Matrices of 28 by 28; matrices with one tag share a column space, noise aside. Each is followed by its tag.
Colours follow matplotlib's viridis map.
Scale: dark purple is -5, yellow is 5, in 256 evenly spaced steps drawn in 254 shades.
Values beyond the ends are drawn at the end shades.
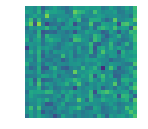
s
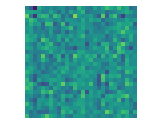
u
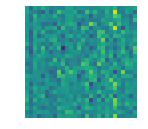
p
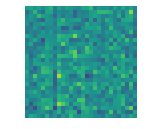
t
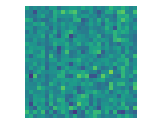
t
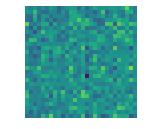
s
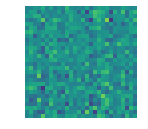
t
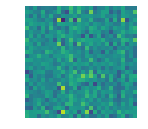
t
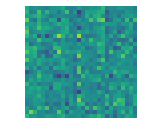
t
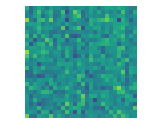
t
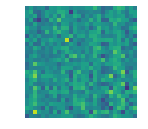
t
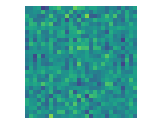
u
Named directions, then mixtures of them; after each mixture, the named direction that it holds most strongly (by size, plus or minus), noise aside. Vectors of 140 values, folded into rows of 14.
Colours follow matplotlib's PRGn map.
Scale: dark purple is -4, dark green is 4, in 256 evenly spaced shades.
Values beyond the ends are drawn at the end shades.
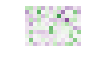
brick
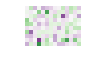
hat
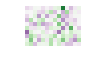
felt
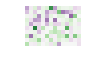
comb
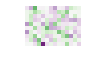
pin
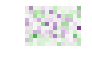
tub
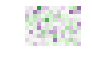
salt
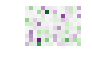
hat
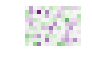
hat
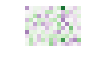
felt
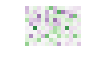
comb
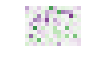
comb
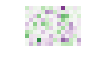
felt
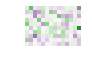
tub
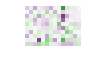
hat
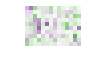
tub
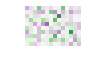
felt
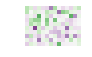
comb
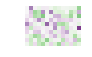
tub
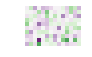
hat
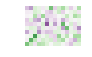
tub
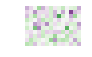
salt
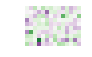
hat
